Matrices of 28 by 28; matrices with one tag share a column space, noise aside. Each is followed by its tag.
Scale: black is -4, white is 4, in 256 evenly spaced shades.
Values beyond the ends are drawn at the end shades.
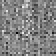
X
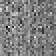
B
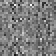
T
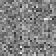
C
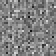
C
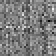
B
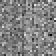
T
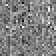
B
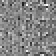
T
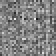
C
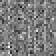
C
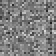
X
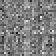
X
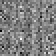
C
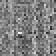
X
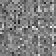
B
